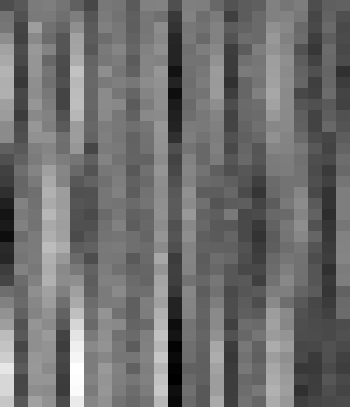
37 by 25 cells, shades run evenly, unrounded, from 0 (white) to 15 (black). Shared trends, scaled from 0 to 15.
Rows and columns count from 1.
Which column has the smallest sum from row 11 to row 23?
4
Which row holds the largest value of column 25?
7
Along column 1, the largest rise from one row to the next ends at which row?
14
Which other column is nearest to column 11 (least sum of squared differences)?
9
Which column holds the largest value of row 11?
13
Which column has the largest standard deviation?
1
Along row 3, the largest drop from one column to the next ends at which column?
3
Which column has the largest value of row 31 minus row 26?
5
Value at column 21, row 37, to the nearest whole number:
6
